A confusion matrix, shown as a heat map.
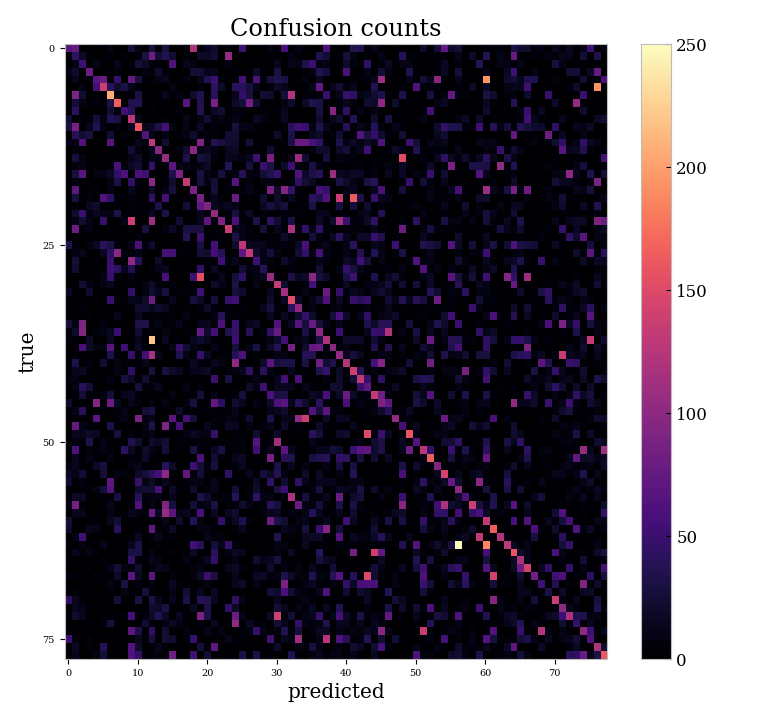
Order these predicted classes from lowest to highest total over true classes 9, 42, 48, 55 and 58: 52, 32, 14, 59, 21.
32, 52, 21, 59, 14
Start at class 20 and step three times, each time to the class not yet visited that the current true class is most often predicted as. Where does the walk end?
57
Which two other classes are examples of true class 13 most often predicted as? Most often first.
18, 71
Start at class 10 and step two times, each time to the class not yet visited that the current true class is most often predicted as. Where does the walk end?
23
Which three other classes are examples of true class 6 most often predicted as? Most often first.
32, 1, 55
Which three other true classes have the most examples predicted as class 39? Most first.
19, 22, 57
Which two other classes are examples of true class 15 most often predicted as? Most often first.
62, 55
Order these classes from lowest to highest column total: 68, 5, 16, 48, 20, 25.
16, 68, 5, 20, 25, 48
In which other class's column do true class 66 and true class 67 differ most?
43
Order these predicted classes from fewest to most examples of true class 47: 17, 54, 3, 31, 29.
3, 31, 29, 17, 54
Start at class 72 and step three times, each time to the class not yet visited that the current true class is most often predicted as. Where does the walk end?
44
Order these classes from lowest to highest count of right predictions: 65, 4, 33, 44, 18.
4, 18, 33, 65, 44
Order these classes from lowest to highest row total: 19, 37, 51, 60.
60, 19, 37, 51
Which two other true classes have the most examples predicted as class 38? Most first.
16, 8
